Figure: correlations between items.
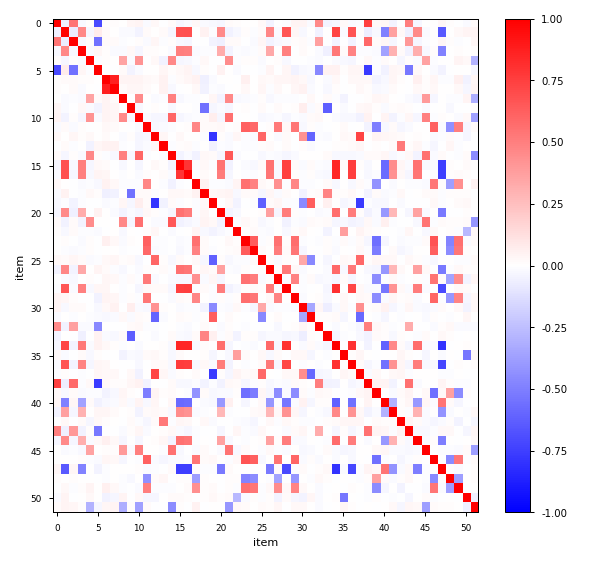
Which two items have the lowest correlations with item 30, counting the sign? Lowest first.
19, 31
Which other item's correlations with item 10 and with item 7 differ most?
6
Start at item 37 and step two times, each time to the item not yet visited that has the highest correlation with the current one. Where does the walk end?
25
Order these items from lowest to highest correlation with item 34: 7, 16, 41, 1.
7, 41, 1, 16
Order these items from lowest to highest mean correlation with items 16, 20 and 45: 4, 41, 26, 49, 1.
49, 4, 41, 26, 1
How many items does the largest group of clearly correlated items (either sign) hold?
13
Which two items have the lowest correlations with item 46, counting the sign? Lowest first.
39, 48
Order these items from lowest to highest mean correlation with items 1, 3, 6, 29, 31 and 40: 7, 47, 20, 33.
47, 33, 20, 7
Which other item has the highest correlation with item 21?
14
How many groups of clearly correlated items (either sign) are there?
9
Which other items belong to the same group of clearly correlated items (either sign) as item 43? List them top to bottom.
0, 2, 5, 32, 38
